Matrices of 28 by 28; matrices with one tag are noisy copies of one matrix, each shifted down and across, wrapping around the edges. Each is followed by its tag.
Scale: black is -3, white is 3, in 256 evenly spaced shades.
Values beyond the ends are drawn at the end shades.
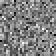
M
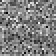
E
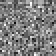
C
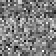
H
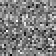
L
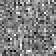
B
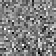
M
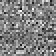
E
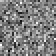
M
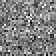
E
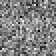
H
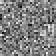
C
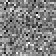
E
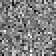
M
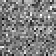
E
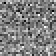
L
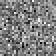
M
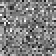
E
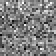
L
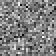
C
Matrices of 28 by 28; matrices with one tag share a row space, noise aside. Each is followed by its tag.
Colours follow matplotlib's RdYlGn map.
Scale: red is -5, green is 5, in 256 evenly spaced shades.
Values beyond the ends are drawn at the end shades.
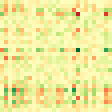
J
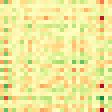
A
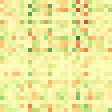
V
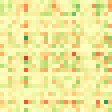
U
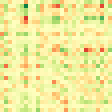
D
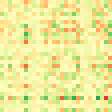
U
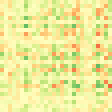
U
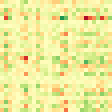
D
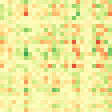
U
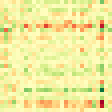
A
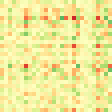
U
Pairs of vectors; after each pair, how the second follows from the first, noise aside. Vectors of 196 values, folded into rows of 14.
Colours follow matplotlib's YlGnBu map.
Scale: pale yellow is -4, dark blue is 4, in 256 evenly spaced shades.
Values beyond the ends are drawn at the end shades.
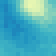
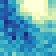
scaled up.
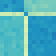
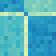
copied.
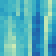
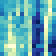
scaled up.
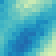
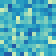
shuffled.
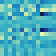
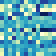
scaled up.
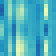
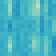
reversed, shrunk.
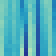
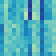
wrapped around.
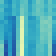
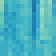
reversed, negated, shrunk.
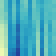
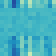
wrapped around, negated, partly zeroed.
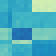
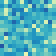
shuffled.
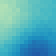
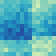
wrapped around.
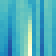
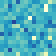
shuffled.
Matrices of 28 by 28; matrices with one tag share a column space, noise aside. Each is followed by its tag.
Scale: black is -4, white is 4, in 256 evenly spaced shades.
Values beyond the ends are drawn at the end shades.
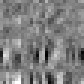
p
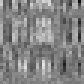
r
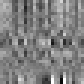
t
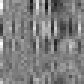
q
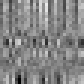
t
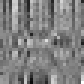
t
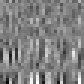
p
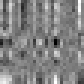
t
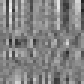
t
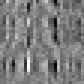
r
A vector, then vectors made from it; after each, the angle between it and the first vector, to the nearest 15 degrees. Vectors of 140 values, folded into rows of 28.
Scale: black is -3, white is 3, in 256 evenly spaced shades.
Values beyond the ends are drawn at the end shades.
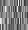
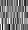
60 degrees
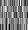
45 degrees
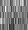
60 degrees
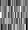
105 degrees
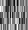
120 degrees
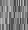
45 degrees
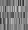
135 degrees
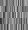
135 degrees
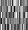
105 degrees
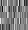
45 degrees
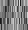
150 degrees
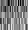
135 degrees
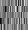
150 degrees
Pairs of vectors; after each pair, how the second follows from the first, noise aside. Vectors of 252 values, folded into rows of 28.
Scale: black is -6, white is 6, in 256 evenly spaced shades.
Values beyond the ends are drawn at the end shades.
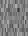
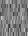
wrapped around, negated.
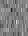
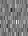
sign-scrambled.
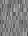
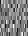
reversed, scaled up.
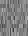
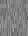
negated, shrunk.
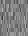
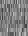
sign-scrambled.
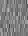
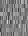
reversed.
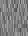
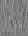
wrapped around, shrunk.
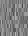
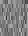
wrapped around.
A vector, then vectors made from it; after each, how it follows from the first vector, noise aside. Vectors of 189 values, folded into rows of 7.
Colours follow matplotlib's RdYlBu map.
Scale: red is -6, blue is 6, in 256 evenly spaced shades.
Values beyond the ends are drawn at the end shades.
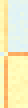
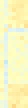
wrapped around, negated, shrunk.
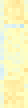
wrapped around, negated, shrunk.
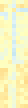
wrapped around, negated, shrunk.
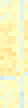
wrapped around, negated, shrunk.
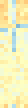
wrapped around, negated, partly zeroed.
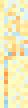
sign-scrambled.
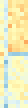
negated.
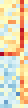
reversed, scaled up.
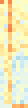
wrapped around.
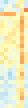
wrapped around.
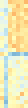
negated.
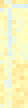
wrapped around, negated, shrunk.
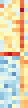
reversed, scaled up.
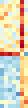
reversed, scaled up.
